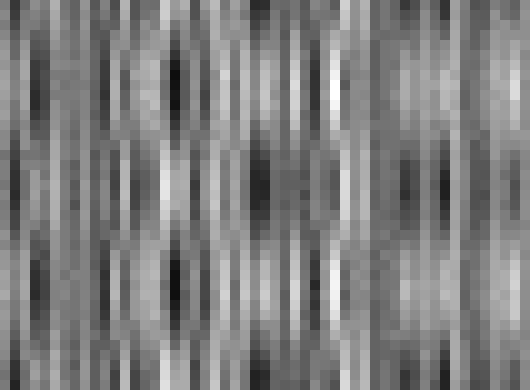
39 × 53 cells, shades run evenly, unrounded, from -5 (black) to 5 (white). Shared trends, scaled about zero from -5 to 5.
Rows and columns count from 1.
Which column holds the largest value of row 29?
34
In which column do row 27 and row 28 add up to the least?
18
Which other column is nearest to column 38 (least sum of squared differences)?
29
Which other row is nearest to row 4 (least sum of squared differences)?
24
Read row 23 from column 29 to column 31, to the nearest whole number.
-1 0 -1
